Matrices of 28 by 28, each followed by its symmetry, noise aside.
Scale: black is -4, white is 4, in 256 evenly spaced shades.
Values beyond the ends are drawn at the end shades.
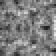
mirrored top to bottom.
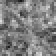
antisymmetric.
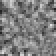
antisymmetric.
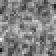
same after a half turn.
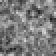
no symmetry.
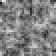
antisymmetric.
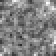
symmetric across the other diagonal.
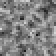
symmetric across the other diagonal.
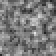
symmetric across the other diagonal.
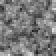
symmetric.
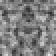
mirrored left to right.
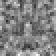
mirrored left to right.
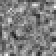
symmetric.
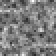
same after a half turn.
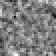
antisymmetric.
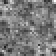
symmetric across the other diagonal.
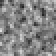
no symmetry.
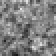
no symmetry.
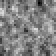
no symmetry.
